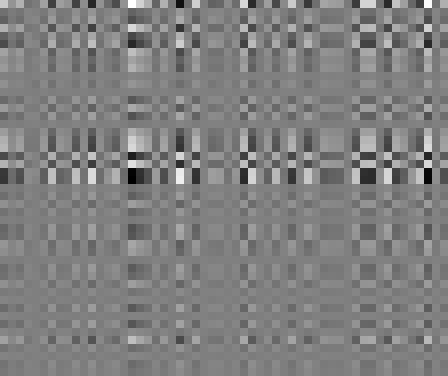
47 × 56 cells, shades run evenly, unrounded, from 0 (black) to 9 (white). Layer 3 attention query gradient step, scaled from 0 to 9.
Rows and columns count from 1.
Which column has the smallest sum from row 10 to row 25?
17
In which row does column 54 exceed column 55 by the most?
1
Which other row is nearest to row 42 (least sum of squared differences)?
38
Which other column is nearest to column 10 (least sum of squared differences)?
7
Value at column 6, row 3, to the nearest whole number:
4
